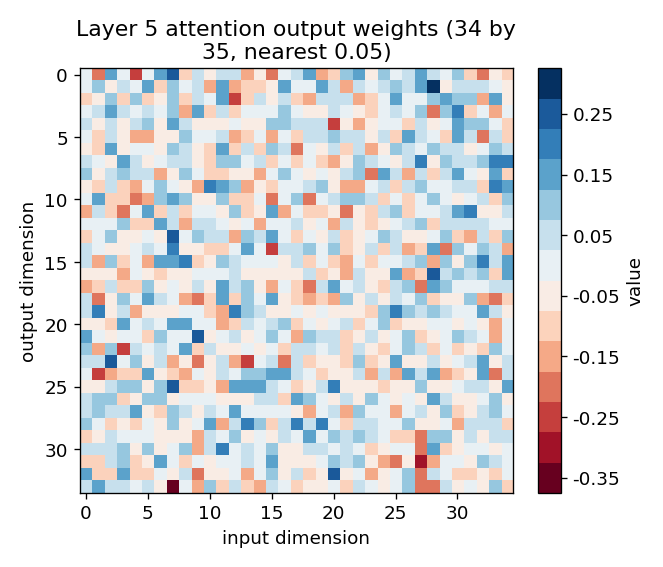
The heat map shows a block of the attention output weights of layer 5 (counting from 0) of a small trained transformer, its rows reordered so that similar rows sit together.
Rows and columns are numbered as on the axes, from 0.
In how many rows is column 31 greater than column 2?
14
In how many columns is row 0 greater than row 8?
16
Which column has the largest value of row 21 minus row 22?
9
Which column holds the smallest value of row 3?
28
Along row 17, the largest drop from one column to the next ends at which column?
27
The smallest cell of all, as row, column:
33, 7
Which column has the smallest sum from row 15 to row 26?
1
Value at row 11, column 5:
0.15
